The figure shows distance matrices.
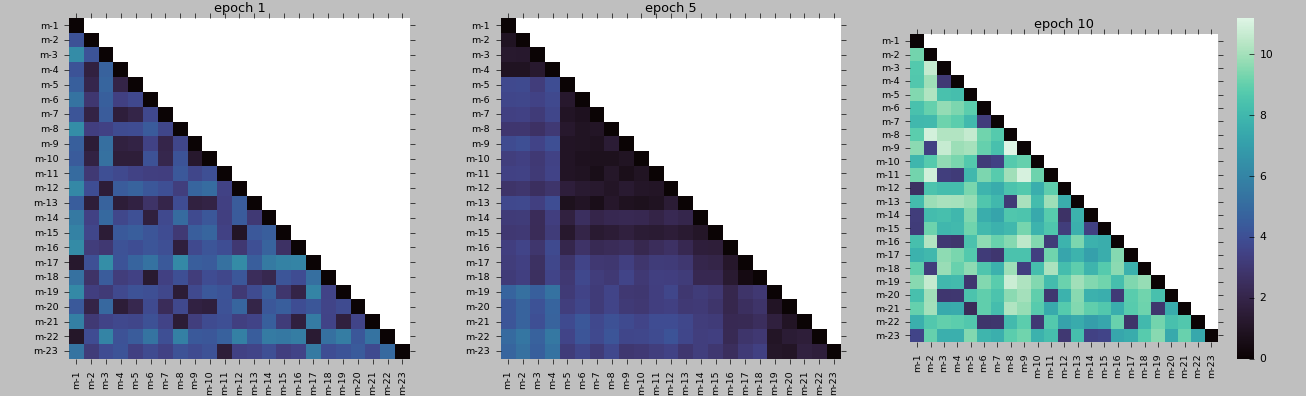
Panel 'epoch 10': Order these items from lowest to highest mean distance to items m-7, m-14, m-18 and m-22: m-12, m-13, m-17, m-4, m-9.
m-17, m-12, m-9, m-13, m-4
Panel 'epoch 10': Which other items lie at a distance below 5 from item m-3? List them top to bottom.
m-4, m-11, m-16, m-20
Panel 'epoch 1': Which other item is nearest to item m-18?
m-6
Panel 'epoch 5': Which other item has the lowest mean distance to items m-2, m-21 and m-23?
m-20
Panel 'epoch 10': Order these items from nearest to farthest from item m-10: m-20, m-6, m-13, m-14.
m-6, m-14, m-13, m-20
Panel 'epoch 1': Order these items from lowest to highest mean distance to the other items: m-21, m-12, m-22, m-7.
m-7, m-21, m-12, m-22
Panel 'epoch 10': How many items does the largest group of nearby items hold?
5
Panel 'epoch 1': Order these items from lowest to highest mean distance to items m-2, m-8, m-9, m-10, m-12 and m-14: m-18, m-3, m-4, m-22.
m-4, m-18, m-3, m-22
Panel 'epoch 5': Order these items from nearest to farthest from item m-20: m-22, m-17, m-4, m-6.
m-22, m-17, m-6, m-4
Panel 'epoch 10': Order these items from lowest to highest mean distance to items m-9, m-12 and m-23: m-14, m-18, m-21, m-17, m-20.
m-14, m-18, m-17, m-20, m-21
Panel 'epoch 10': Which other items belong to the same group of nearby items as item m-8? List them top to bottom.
m-13
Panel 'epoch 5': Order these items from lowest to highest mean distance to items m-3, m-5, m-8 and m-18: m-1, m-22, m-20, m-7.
m-7, m-1, m-20, m-22
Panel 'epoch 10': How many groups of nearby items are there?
6
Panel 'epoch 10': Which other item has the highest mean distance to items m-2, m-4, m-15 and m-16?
m-8
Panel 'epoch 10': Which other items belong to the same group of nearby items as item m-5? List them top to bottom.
m-19, m-21
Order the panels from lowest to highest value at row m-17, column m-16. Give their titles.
epoch 5, epoch 1, epoch 10
